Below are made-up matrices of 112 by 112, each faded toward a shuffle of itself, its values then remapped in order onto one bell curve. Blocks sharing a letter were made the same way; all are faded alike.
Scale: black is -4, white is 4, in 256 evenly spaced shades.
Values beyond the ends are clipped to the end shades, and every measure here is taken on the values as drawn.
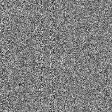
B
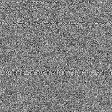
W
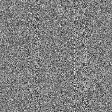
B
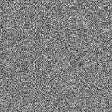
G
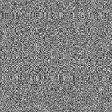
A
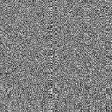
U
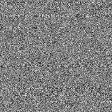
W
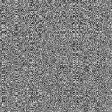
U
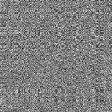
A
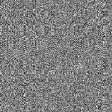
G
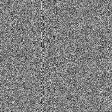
B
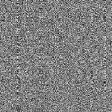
G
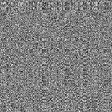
A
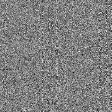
B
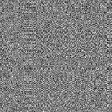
A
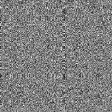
G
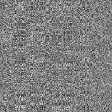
U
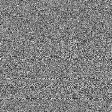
W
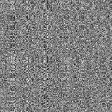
G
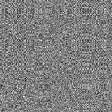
A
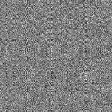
G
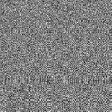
A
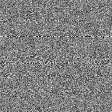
W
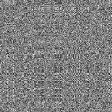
U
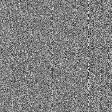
B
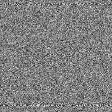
W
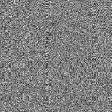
G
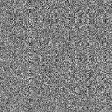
G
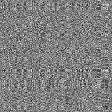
A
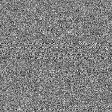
W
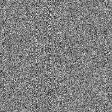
B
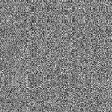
G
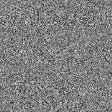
W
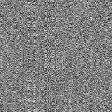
U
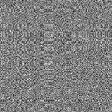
A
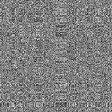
A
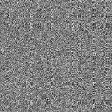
G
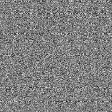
W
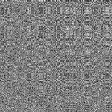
A
